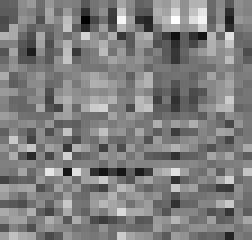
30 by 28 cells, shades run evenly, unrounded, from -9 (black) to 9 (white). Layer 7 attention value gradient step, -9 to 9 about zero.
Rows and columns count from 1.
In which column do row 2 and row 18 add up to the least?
26
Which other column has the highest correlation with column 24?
5
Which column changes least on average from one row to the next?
27
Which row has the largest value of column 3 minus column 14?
22
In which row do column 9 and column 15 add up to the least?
7
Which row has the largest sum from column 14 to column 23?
3
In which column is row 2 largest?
23
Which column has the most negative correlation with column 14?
10
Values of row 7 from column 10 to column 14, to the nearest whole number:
-1 0 4 -1 2
